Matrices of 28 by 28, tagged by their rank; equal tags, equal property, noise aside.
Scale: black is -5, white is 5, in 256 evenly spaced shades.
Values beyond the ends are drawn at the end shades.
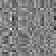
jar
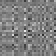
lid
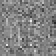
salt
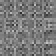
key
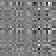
lid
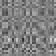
lid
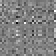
key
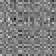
key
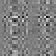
lid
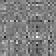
key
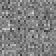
salt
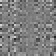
key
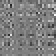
key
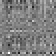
key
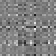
lid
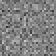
salt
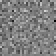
salt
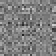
key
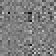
jar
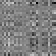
lid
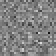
salt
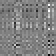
lid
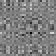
key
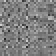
jar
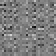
jar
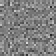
salt
